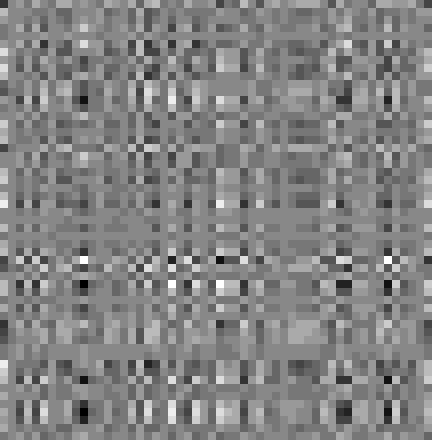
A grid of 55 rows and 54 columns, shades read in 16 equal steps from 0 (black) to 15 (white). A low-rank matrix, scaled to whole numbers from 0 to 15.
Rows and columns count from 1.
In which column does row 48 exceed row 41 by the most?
28
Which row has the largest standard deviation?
36
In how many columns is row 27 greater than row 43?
13
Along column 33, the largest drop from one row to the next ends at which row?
33
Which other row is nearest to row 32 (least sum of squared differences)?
37
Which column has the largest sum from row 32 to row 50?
22
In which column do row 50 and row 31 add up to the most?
1
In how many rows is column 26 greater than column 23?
21
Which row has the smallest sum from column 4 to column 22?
46
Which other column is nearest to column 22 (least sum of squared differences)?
25
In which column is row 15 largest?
11
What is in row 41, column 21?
8
